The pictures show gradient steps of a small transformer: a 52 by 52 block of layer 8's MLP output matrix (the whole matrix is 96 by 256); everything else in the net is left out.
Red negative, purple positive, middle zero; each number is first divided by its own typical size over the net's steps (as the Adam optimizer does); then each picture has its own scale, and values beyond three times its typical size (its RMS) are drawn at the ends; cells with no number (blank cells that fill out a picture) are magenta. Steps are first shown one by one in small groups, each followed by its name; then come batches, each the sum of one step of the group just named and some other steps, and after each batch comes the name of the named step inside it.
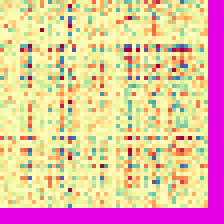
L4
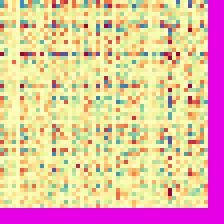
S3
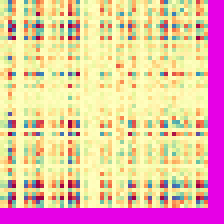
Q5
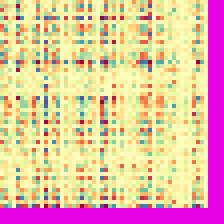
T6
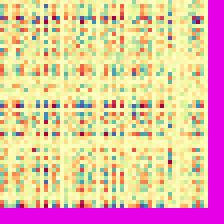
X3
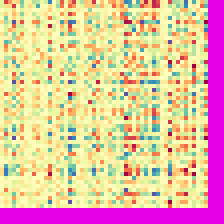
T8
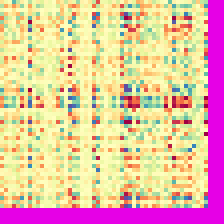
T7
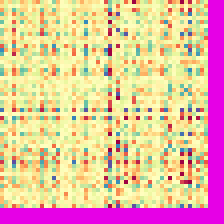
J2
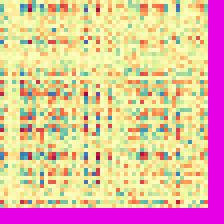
T8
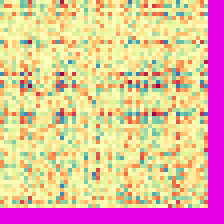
T8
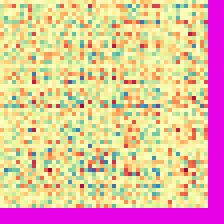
T8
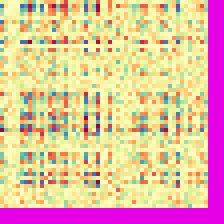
S3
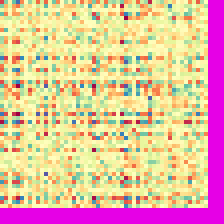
T7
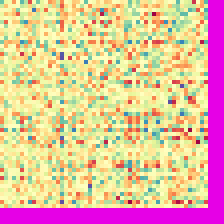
S3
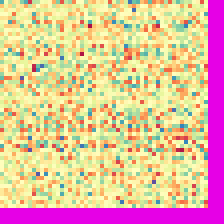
L4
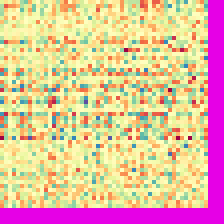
L4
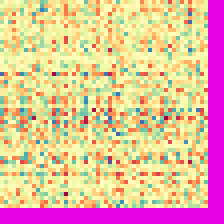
J2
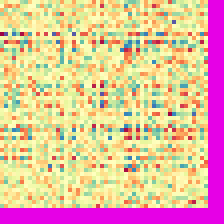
L4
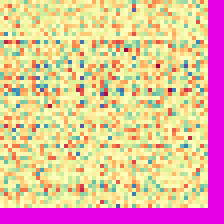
L4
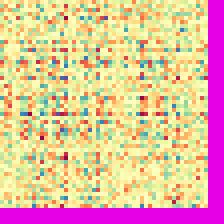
T6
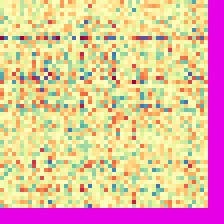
T8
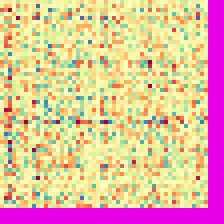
T6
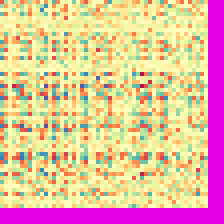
J2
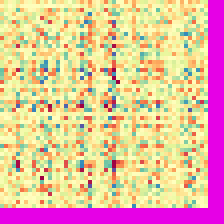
J2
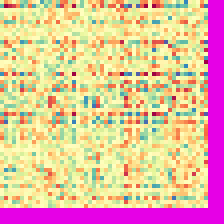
T8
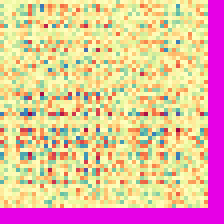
T8
